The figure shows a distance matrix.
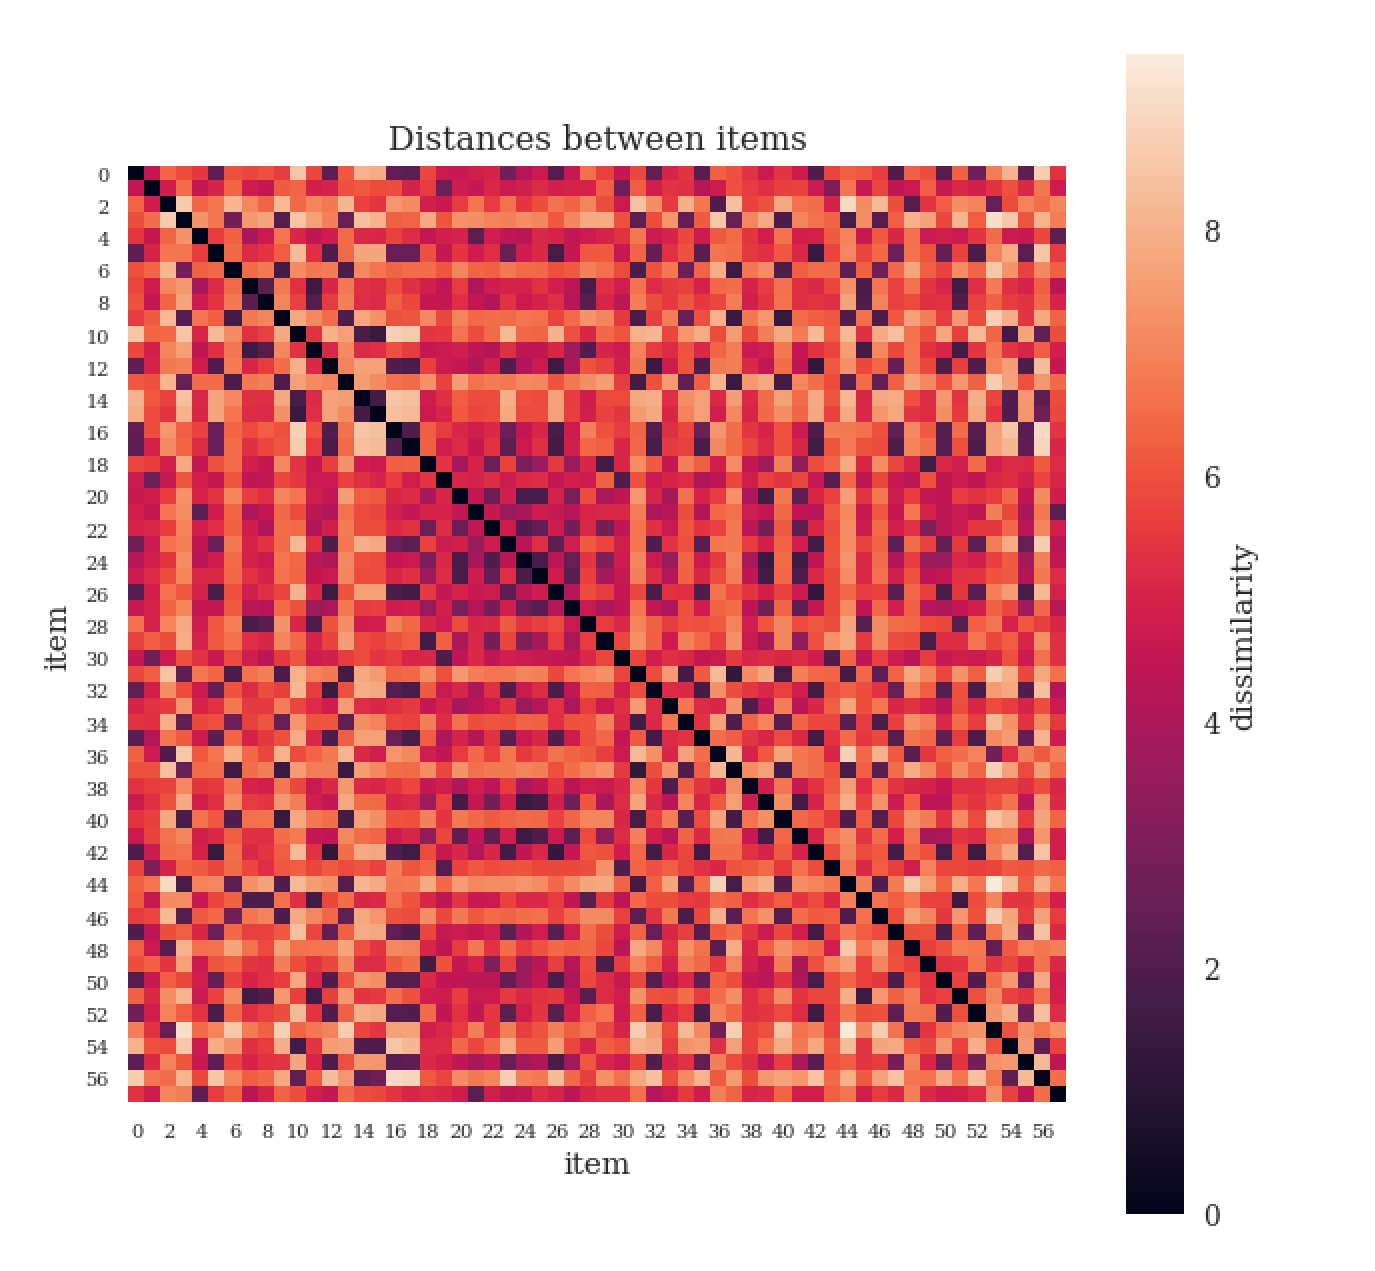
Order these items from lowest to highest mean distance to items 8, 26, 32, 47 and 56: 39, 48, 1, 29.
1, 39, 29, 48
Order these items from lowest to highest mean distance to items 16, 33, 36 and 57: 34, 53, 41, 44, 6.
41, 53, 34, 6, 44
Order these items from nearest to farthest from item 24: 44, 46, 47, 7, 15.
47, 7, 15, 46, 44
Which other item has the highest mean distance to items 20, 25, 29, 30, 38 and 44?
56
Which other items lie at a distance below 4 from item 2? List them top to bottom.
36, 48, 53
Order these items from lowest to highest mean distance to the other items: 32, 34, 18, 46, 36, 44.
32, 18, 34, 46, 36, 44
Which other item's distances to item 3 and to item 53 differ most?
44
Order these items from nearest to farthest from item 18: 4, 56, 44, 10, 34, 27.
27, 4, 10, 56, 34, 44
